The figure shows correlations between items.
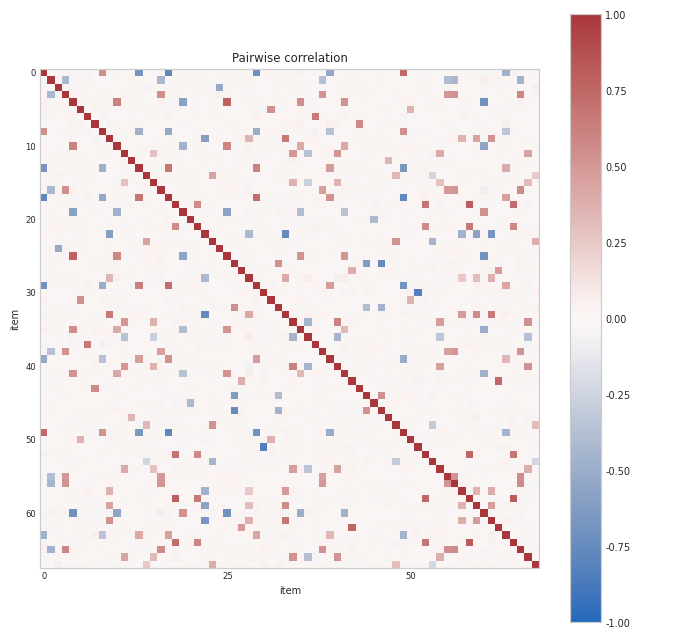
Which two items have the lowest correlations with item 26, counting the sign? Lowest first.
46, 44
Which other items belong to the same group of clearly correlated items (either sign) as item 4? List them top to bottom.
10, 19, 25, 35, 41, 60
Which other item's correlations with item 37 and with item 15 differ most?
6
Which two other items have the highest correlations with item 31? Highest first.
5, 50
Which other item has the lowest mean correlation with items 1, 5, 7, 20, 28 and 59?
22
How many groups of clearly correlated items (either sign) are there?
16
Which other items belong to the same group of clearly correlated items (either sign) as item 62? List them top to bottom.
27, 42
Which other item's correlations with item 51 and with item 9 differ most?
30
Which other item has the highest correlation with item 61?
33
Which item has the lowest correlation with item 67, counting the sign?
53
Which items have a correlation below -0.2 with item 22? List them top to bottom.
9, 28, 33, 57, 59, 61
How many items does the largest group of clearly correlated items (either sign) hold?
8
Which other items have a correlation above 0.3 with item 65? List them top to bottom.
3, 16, 38, 55, 56
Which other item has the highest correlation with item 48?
23
